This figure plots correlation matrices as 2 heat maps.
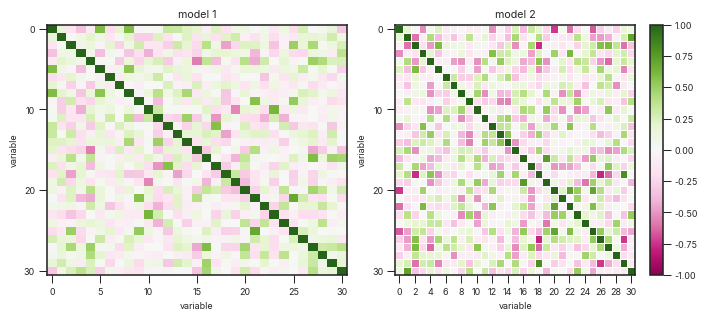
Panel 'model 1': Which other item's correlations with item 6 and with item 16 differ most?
29
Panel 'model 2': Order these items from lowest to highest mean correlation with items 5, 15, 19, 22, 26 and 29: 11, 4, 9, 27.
11, 4, 27, 9
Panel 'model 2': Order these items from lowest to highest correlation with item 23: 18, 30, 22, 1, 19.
19, 18, 22, 1, 30
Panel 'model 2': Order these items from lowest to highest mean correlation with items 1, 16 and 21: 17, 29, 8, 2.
2, 17, 8, 29
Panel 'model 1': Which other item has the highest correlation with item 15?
21
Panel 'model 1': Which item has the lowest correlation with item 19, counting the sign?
10
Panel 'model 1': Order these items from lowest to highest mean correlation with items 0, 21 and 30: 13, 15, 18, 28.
18, 28, 15, 13
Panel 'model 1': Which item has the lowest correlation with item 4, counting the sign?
15
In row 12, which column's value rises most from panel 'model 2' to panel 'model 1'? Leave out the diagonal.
17
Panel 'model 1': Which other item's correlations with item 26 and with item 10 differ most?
23
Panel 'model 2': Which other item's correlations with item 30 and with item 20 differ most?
25
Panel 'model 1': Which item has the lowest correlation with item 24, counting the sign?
11
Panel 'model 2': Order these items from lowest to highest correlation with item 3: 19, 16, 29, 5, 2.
5, 2, 19, 16, 29
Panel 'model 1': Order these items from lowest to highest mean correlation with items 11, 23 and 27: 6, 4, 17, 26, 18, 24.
17, 24, 26, 18, 6, 4
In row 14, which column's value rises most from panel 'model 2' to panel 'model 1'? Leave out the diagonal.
8
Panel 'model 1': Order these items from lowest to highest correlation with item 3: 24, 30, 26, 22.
26, 22, 24, 30
